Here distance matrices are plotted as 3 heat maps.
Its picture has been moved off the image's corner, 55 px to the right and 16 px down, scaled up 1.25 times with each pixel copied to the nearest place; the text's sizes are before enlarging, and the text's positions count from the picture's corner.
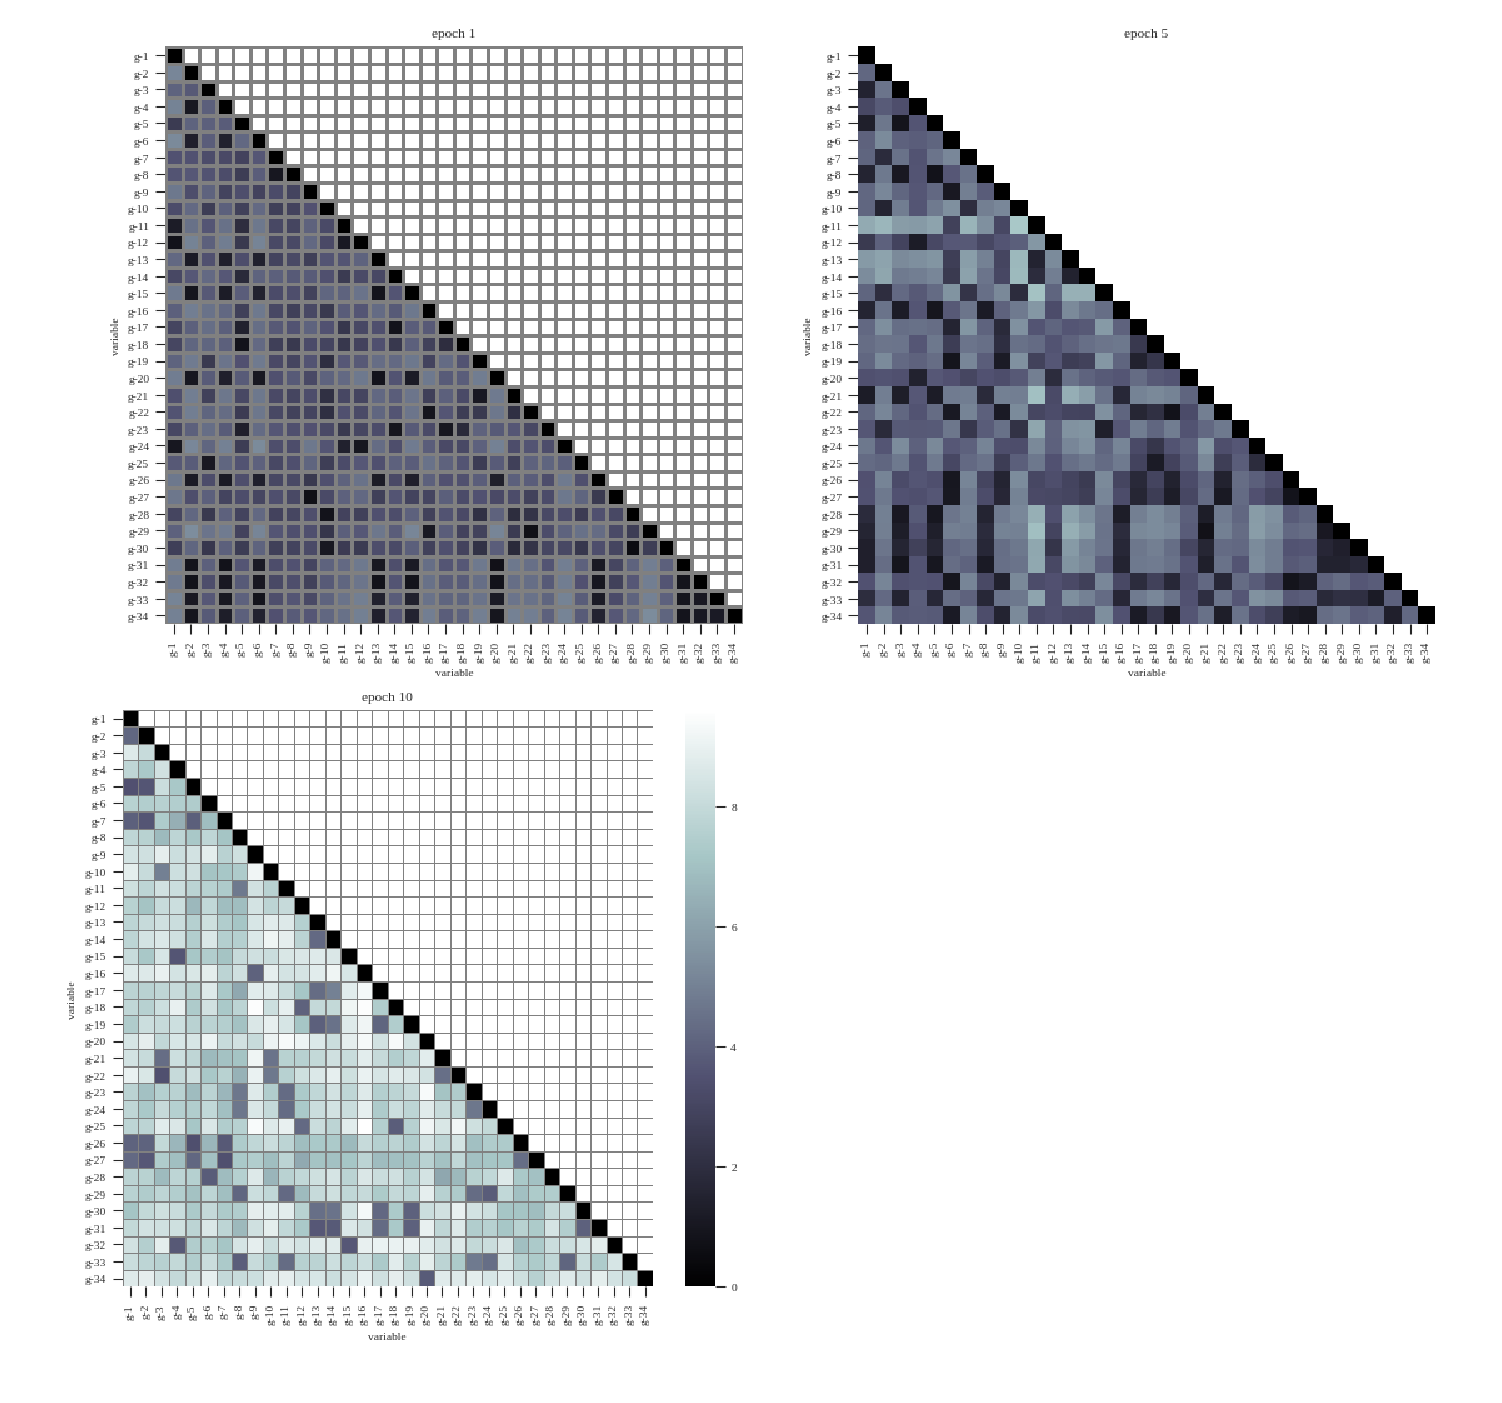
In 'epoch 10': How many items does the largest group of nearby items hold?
6
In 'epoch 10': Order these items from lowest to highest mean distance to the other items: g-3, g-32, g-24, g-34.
g-24, g-3, g-32, g-34
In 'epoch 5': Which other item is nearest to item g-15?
g-23
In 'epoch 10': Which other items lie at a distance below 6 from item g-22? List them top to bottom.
g-3, g-10, g-21
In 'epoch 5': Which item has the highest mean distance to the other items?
g-11
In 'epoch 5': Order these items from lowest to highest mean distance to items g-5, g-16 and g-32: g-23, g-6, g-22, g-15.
g-6, g-22, g-23, g-15
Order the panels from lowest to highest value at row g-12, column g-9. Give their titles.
epoch 5, epoch 1, epoch 10
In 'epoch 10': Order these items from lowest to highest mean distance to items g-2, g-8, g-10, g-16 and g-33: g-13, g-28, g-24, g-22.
g-24, g-22, g-28, g-13
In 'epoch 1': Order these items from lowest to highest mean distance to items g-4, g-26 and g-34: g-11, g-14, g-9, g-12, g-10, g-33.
g-33, g-9, g-14, g-10, g-11, g-12
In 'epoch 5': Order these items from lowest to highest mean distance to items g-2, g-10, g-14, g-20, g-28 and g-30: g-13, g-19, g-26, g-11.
g-26, g-19, g-13, g-11
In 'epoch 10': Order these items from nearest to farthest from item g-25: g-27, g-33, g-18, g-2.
g-18, g-27, g-2, g-33
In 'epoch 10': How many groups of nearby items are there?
9
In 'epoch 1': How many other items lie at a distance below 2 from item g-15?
10
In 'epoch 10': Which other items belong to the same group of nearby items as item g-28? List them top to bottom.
g-6
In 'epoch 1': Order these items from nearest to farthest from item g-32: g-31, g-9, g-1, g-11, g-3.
g-31, g-9, g-3, g-11, g-1
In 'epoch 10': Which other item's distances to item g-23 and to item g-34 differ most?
g-20
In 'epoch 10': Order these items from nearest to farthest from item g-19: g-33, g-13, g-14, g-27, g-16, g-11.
g-13, g-14, g-27, g-33, g-11, g-16
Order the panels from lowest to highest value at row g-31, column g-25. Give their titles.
epoch 1, epoch 5, epoch 10
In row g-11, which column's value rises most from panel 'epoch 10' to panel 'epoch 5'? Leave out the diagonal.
g-29
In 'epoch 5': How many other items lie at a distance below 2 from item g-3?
10
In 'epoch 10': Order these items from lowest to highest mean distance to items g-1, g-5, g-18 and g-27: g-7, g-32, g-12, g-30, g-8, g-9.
g-7, g-12, g-30, g-8, g-32, g-9
